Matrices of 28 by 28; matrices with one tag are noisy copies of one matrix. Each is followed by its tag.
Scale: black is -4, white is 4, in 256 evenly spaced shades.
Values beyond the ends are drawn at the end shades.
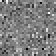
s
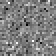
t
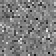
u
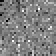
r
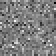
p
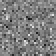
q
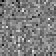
r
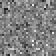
t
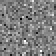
q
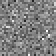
u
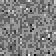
u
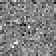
p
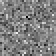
q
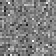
t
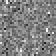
s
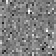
s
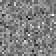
q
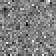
t
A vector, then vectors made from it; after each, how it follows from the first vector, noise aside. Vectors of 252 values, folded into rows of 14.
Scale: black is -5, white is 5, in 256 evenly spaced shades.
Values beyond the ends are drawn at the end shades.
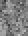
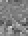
wrapped around, negated, partly zeroed.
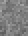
negated, shrunk.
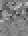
wrapped around, partly zeroed.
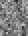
reversed.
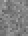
negated, shrunk.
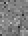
wrapped around, partly zeroed.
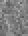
negated, shrunk.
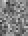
negated.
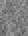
negated, shrunk.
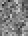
reversed, negated.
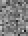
sign-scrambled.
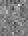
wrapped around, negated, partly zeroed.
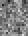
reversed, negated.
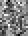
negated, scaled up.
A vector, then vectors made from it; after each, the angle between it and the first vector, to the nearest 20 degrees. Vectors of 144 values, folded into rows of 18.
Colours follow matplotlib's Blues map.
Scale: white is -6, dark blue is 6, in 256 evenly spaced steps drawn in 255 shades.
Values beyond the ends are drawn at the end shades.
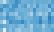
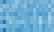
160 degrees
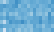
20 degrees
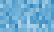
80 degrees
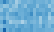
160 degrees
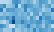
60 degrees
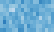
120 degrees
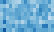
140 degrees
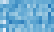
20 degrees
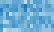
60 degrees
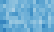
140 degrees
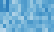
80 degrees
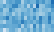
40 degrees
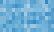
80 degrees
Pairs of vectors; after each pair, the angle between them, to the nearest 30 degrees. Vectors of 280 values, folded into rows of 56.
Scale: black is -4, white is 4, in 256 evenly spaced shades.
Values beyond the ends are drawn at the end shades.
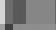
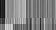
150 degrees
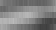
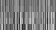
90 degrees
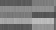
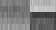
90 degrees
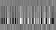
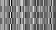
90 degrees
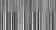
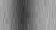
90 degrees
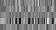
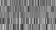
120 degrees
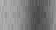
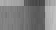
60 degrees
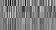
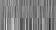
120 degrees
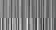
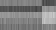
90 degrees
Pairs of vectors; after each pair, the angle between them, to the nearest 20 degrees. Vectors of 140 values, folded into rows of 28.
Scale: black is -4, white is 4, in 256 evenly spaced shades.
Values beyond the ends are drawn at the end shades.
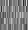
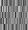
60 degrees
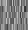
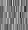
20 degrees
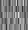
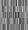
160 degrees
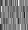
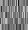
140 degrees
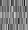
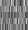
140 degrees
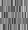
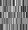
160 degrees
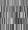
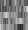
120 degrees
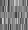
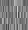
60 degrees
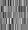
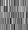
140 degrees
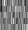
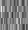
120 degrees
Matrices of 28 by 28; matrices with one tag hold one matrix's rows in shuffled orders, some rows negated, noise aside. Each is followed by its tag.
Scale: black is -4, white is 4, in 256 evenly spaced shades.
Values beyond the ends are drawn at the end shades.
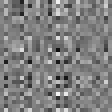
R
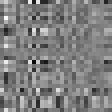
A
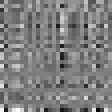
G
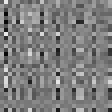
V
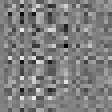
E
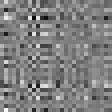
A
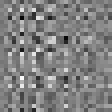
E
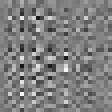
E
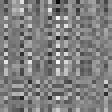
R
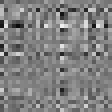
G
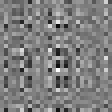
R
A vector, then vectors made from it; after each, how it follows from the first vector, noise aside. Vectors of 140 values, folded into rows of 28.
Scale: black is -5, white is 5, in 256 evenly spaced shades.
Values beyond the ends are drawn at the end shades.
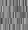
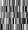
wrapped around, scaled up.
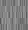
wrapped around, shrunk.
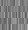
wrapped around, negated, shrunk.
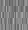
wrapped around, shrunk.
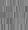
reversed, shrunk.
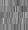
wrapped around, shrunk.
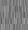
shrunk.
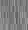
wrapped around, negated, shrunk.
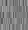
shrunk.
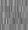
wrapped around, shrunk.
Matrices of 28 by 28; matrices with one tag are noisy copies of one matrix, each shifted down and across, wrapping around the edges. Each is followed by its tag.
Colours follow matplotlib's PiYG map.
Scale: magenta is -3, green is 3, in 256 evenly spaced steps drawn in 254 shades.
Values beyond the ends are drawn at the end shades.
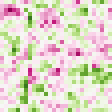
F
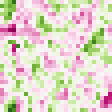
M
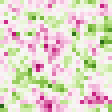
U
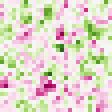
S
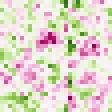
F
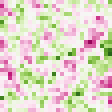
M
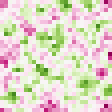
U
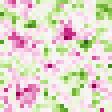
U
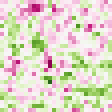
S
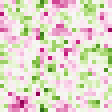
F
